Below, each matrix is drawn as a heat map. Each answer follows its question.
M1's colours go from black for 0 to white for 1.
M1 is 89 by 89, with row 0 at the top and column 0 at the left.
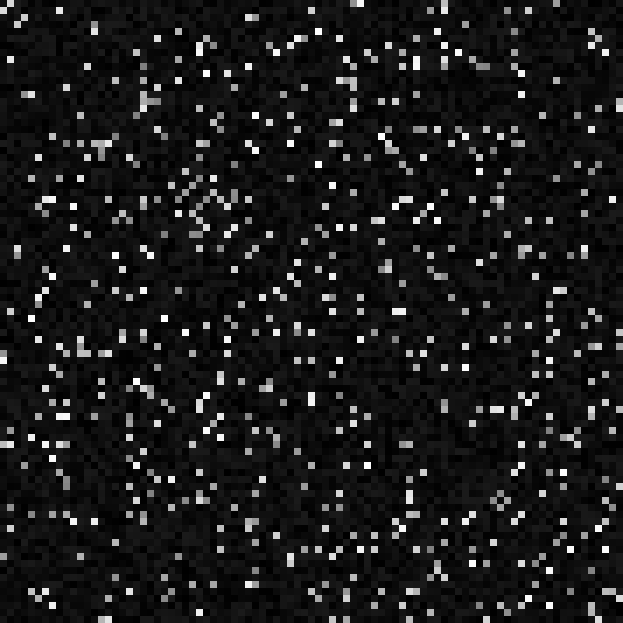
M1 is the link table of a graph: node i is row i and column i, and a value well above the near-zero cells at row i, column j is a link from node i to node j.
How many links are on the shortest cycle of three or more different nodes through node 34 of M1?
5
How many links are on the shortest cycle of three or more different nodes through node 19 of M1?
4
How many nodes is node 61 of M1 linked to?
8
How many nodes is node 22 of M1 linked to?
9
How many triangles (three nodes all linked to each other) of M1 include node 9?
6
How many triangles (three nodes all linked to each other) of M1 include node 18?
5
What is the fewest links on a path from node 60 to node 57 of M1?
3
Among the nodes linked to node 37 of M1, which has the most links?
node 42
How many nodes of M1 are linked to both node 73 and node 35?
4
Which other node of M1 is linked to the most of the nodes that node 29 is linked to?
node 48
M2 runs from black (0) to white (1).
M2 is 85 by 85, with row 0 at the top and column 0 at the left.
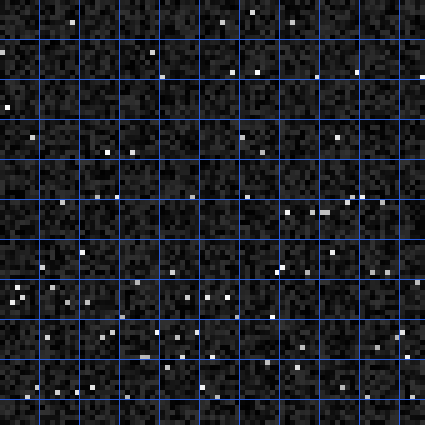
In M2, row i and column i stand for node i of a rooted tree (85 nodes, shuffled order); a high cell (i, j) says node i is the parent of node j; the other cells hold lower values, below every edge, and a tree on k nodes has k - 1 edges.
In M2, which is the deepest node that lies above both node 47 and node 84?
15
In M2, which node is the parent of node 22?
66
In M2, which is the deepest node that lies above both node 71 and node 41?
59
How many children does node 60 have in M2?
3
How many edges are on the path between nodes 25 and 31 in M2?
9
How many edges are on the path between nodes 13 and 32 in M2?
8
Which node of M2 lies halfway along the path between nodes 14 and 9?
73
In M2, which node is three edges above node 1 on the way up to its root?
10
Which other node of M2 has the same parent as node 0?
30
